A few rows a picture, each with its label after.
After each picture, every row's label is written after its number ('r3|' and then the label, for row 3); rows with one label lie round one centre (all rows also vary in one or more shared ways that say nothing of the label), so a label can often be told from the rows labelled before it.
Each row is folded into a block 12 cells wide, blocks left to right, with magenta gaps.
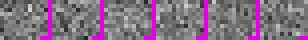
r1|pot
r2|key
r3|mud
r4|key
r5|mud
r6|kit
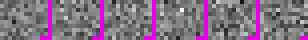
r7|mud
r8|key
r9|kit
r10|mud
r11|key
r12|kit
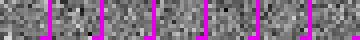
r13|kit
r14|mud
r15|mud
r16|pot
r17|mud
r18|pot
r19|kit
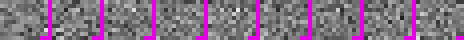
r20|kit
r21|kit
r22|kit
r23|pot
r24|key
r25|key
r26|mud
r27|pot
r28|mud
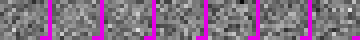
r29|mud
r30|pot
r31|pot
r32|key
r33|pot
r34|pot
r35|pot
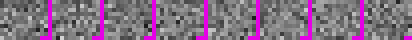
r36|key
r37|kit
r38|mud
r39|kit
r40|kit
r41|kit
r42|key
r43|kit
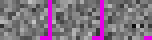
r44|key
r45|key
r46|kit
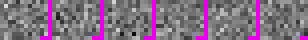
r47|mud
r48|pot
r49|mud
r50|key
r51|mud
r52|key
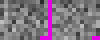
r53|mud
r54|key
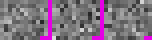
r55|mud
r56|mud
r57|key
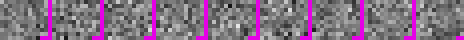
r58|kit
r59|kit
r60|pot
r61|kit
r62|pot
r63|key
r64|pot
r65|kit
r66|mud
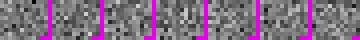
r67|key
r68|key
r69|kit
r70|kit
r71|mud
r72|kit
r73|pot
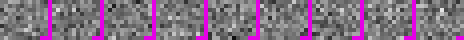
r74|key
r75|key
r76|kit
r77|kit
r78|kit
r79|key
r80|kit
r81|mud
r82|mud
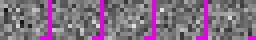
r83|kit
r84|key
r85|pot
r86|key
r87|mud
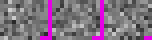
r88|key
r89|kit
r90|kit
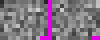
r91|pot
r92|kit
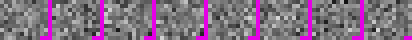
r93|kit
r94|mud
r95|key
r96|key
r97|key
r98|pot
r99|kit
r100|mud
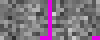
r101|pot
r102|kit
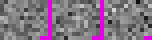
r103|key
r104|kit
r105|kit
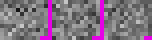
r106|key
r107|kit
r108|pot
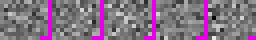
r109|mud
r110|pot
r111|mud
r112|kit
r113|pot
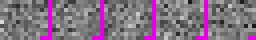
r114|key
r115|pot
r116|pot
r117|kit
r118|kit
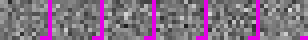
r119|kit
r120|mud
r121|mud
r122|pot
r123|kit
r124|pot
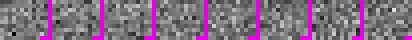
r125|key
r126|kit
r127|kit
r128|pot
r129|mud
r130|pot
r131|key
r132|pot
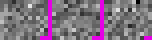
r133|key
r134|kit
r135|key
